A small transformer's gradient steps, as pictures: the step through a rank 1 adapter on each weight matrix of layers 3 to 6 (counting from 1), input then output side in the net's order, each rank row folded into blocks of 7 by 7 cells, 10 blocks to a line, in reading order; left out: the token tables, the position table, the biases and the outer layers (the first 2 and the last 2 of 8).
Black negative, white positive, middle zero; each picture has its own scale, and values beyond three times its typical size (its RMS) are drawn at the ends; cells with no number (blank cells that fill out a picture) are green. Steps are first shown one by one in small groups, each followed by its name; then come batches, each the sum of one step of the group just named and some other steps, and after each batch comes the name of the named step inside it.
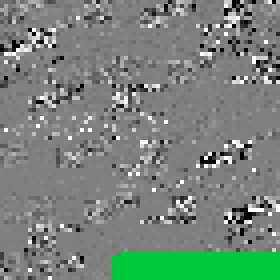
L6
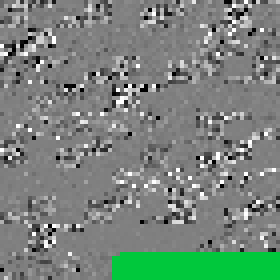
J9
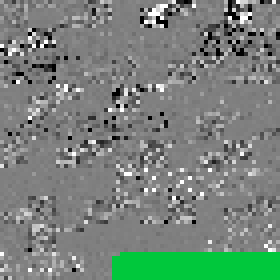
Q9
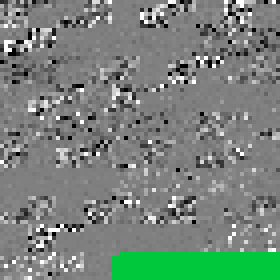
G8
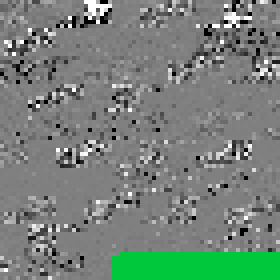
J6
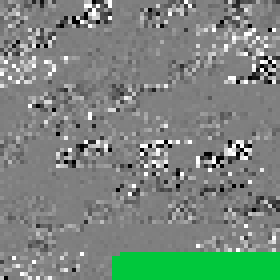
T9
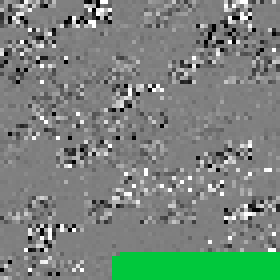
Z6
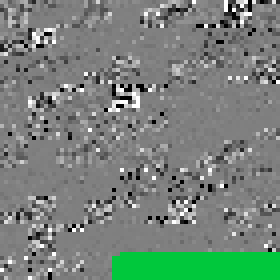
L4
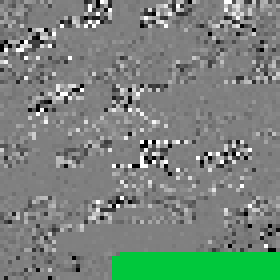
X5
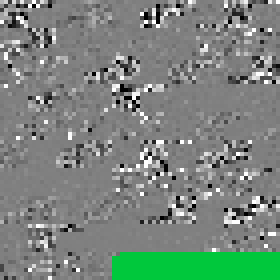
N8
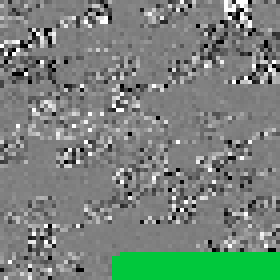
J9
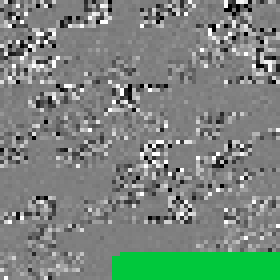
L4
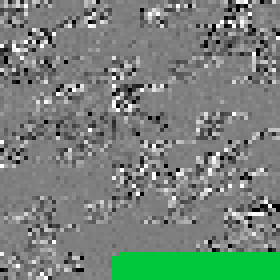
Q9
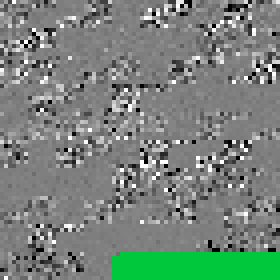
X5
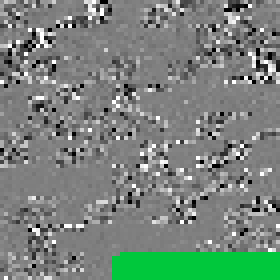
J6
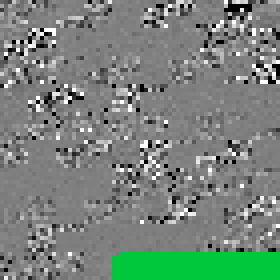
L4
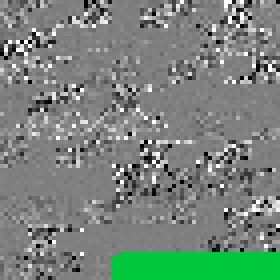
X5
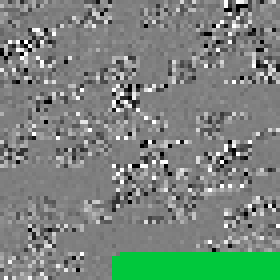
X5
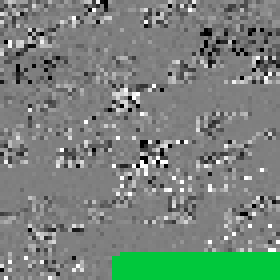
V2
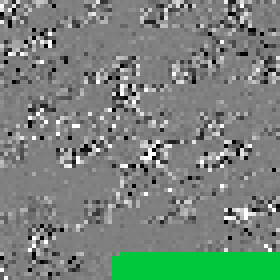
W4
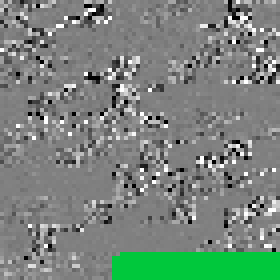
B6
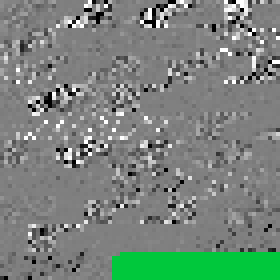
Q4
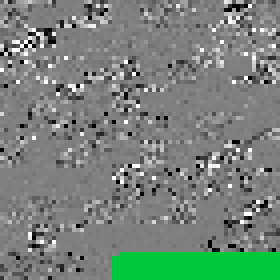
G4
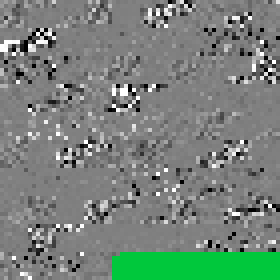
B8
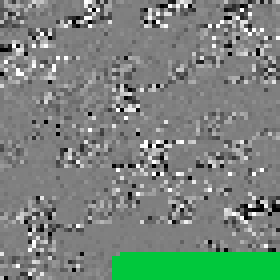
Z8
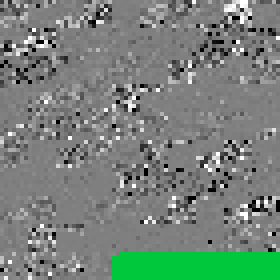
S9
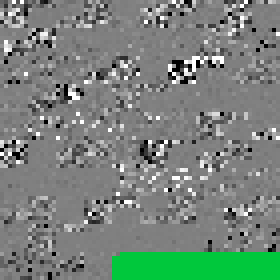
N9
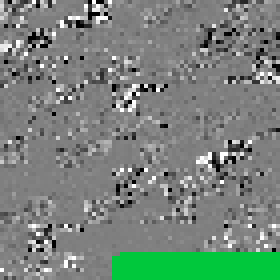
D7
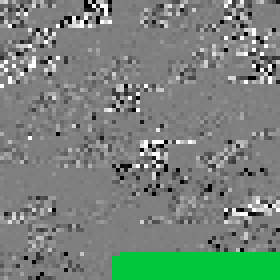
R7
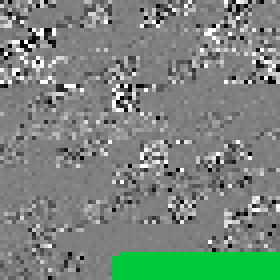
G4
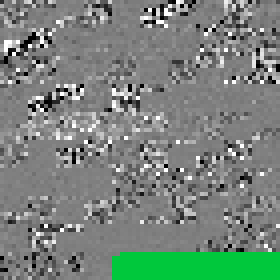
B8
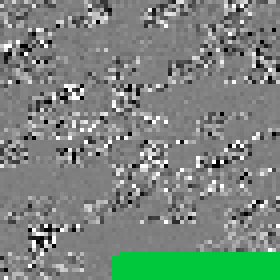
V2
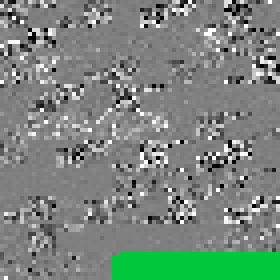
W4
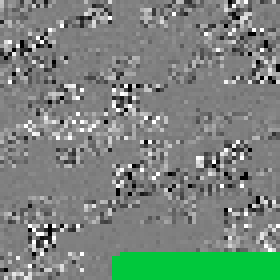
B6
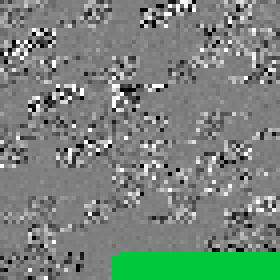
G4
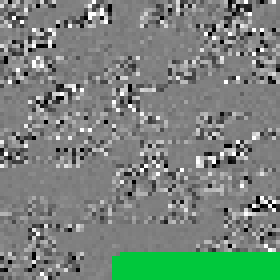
W4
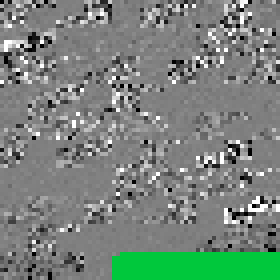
N9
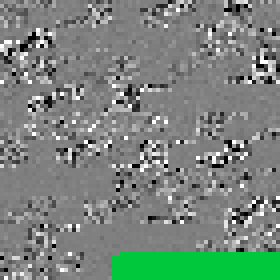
B8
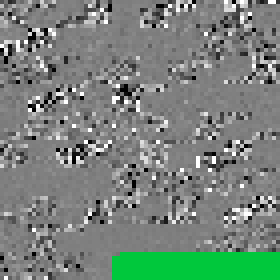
W4
